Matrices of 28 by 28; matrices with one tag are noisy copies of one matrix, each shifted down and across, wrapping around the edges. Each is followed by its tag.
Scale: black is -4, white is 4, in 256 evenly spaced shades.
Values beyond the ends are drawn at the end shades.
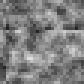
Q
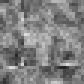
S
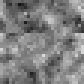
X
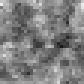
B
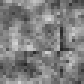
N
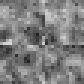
S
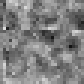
S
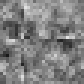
S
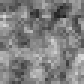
B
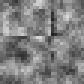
N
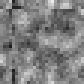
N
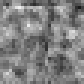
Q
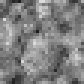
B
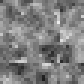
S
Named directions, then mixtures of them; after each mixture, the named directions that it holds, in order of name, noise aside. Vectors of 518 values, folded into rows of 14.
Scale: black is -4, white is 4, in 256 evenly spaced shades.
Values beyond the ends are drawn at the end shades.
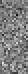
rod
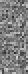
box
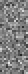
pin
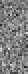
pin, rod.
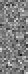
pin.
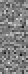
box, pin.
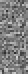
box.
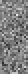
rod.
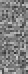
box.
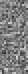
box.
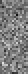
rod.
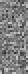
box.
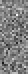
rod.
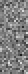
pin.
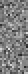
pin, rod.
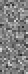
pin.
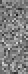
rod.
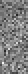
rod.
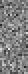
pin, rod.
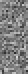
box.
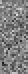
rod.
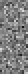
pin.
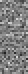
box, pin.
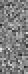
pin, rod.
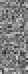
box.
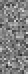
pin.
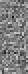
box.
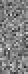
pin, rod.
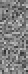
box, rod.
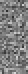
box.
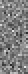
pin, rod.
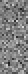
pin, rod.
